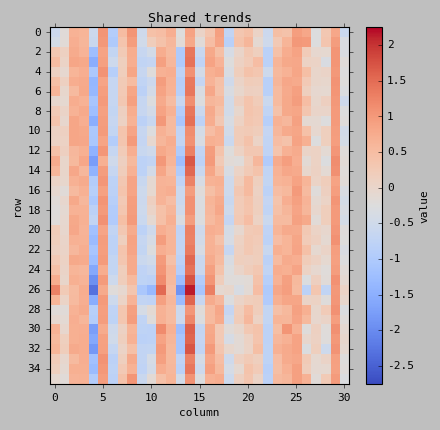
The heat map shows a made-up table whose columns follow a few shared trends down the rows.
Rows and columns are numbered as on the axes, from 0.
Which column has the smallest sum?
4
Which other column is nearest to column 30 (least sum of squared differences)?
18
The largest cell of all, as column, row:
14, 26
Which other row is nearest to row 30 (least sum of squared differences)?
13
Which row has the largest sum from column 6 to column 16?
0
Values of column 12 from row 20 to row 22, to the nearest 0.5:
0.5 0.5 0.5
